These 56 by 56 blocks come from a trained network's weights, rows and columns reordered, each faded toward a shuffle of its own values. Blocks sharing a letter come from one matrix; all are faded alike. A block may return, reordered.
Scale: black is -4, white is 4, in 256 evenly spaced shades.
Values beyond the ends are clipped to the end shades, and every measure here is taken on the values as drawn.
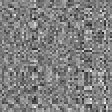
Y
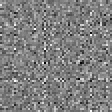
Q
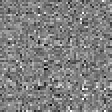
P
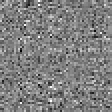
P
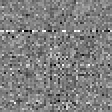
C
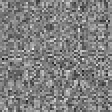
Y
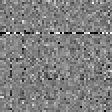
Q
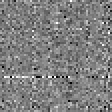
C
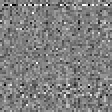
C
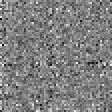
P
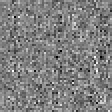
P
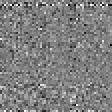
C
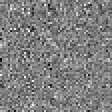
P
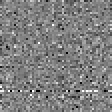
C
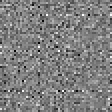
Q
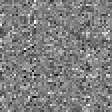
P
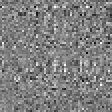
P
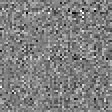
P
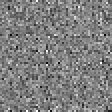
P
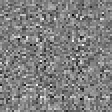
C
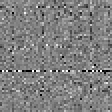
Q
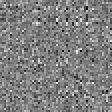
P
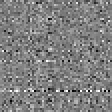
C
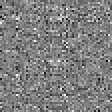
P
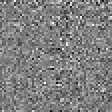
C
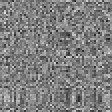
Y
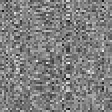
Y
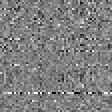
C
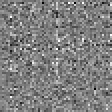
P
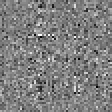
P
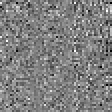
P
